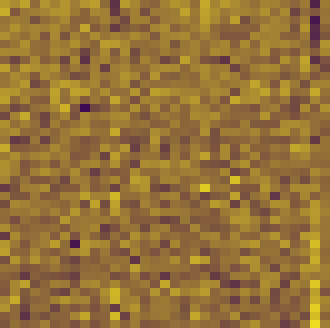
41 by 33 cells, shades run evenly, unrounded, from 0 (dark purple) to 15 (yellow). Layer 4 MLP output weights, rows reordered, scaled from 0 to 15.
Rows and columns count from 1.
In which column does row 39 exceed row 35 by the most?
32
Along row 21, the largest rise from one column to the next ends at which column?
15
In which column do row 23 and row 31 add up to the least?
8
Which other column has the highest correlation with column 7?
33
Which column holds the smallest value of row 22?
10
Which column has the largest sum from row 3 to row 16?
6
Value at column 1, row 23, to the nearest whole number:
9
